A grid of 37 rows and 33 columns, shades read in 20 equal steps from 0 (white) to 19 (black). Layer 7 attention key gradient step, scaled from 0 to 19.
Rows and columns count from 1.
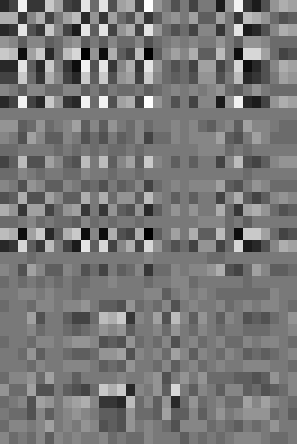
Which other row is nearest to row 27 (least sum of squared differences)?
33
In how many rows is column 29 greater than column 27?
13
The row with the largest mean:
23
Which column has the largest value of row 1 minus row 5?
29
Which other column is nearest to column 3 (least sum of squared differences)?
17
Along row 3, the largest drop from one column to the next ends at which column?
10
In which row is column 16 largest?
6
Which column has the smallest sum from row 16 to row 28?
4
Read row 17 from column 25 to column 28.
14 9 6 12
